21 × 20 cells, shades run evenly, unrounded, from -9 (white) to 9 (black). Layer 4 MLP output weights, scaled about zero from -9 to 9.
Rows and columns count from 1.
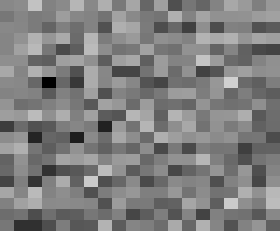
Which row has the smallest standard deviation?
2
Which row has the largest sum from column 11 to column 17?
3
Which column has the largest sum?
4
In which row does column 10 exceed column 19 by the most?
7
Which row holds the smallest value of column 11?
12
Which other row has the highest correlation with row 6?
15
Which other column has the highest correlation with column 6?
5
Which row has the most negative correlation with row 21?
19
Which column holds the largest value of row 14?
18
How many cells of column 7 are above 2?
3
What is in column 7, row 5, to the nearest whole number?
-4
